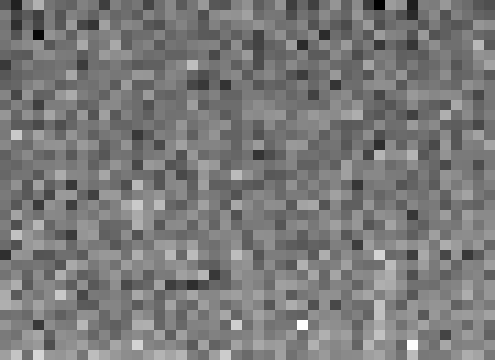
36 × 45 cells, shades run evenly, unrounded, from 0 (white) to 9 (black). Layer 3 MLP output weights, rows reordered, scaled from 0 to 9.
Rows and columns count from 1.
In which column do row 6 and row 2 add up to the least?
23
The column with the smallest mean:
36
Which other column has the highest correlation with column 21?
9
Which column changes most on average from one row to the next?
4
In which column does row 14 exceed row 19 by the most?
13
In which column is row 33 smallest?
28
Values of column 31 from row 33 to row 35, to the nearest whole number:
4 4 4
